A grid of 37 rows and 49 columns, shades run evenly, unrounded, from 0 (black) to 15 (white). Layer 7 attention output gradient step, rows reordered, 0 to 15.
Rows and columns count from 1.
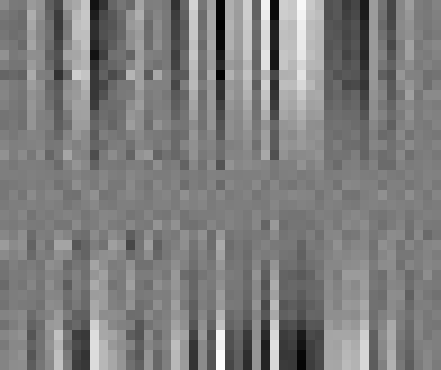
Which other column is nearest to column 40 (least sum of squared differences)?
39
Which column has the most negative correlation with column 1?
15
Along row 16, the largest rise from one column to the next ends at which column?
32
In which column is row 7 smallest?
31
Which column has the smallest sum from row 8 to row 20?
25
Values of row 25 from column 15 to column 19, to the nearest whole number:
4 7 9 6 7
